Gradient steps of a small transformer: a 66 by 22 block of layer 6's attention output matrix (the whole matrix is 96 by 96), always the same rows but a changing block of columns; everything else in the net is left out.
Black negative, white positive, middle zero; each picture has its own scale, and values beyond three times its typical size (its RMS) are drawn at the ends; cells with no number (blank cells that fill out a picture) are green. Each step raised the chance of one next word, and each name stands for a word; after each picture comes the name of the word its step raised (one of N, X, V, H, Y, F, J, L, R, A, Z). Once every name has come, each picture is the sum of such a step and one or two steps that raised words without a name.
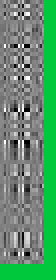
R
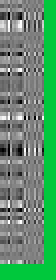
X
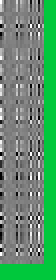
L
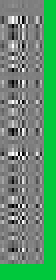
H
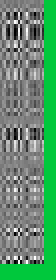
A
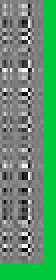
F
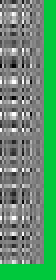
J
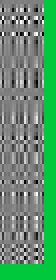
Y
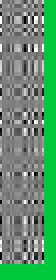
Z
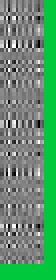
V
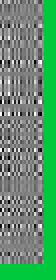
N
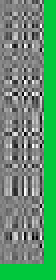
R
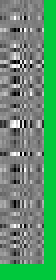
V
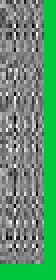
F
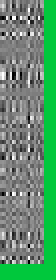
Y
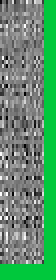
L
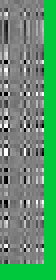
F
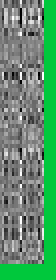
Y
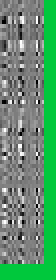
H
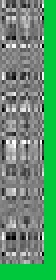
R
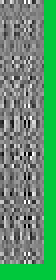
L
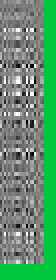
N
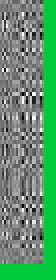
X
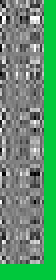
Z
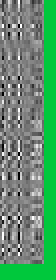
L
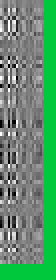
Y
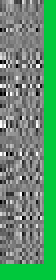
L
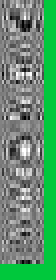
X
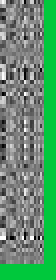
F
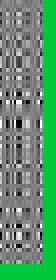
J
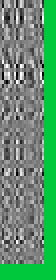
J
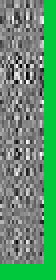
H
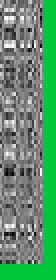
V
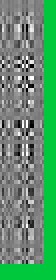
H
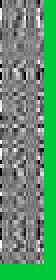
F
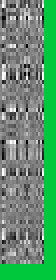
R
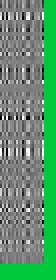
X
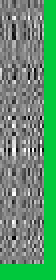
F
